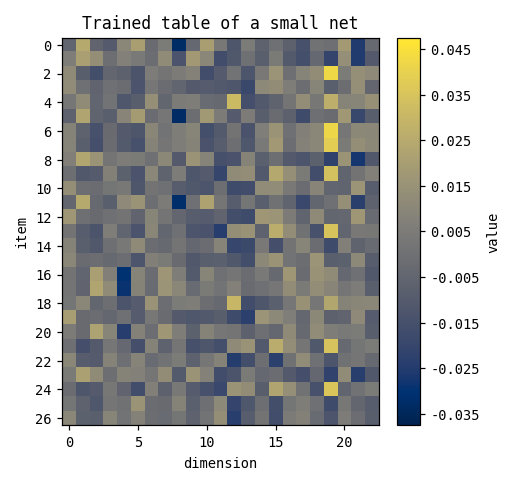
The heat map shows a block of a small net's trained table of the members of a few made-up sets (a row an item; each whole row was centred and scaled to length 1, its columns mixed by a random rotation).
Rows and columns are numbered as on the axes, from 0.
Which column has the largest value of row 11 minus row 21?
1
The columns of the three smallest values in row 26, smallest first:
12, 15, 19
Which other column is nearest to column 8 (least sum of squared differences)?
17
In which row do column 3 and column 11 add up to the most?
26
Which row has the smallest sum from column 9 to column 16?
22
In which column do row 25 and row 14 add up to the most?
5
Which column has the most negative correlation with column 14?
13
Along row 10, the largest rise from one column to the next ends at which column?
14
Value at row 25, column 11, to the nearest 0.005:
0.01
